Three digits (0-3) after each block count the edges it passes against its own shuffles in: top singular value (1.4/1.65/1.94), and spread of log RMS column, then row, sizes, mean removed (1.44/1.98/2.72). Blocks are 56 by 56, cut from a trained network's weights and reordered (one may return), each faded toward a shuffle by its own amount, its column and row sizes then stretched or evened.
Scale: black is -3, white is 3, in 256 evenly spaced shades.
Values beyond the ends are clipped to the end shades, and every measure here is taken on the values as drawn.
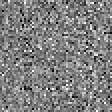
2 1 0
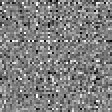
2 1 2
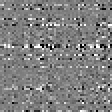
3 2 3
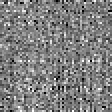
2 0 2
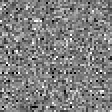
0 1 2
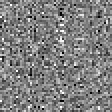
1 2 0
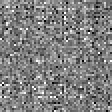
2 0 2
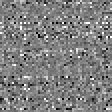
0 1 3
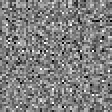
2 1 0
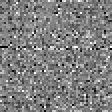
1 0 2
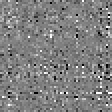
0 2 2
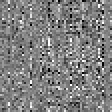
2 3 0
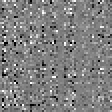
0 3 2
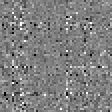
0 2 2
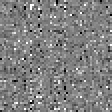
0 2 1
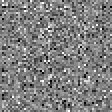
2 2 0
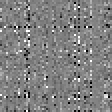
2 3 1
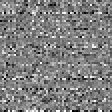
3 0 3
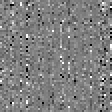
0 3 0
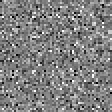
2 1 1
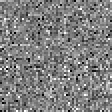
1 0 1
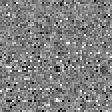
1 0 2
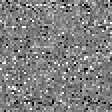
0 0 1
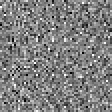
2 1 0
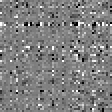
2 3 3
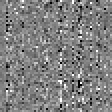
0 3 0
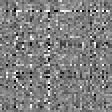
3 2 2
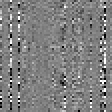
3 3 0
